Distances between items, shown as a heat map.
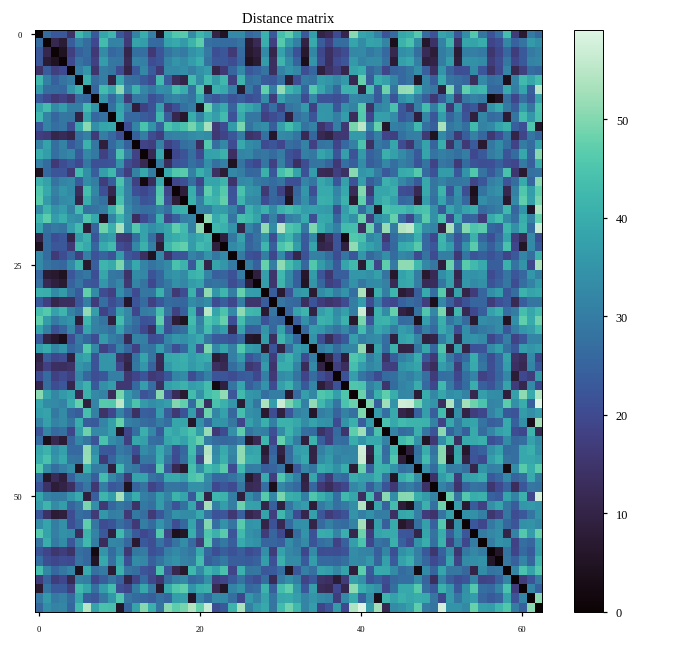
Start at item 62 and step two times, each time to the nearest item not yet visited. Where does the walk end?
43
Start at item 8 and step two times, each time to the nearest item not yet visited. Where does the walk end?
12
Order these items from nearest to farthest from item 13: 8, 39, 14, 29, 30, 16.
16, 14, 8, 39, 29, 30
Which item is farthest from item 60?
39
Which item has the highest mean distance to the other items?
40
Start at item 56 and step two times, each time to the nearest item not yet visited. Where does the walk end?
57
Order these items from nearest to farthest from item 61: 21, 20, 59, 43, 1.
59, 21, 20, 1, 43
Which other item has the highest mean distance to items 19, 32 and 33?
62
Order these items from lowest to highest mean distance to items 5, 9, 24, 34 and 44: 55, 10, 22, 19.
55, 22, 10, 19
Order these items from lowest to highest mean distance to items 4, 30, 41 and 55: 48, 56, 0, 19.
56, 0, 19, 48
